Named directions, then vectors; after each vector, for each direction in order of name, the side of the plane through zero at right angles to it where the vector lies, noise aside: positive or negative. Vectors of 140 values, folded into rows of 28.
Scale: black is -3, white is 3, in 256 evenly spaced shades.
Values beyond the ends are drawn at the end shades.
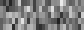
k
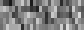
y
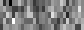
positive, positive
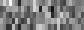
negative, negative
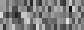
negative, positive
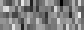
negative, positive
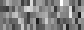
positive, negative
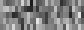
negative, positive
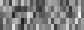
negative, positive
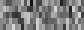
negative, positive
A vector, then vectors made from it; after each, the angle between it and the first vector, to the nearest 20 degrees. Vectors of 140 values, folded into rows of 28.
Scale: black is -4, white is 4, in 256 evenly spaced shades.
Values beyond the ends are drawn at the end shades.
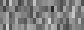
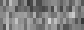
40 degrees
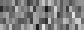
80 degrees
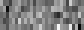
120 degrees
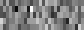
80 degrees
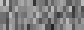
140 degrees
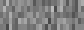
140 degrees
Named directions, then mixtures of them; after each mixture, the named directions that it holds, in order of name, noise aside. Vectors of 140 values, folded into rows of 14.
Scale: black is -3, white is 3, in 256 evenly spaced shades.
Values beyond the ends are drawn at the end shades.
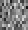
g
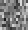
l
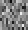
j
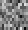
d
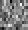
d, g.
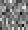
j.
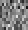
g.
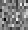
d, g, l.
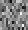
j.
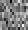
g, j, l.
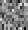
d.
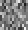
d, g, j.
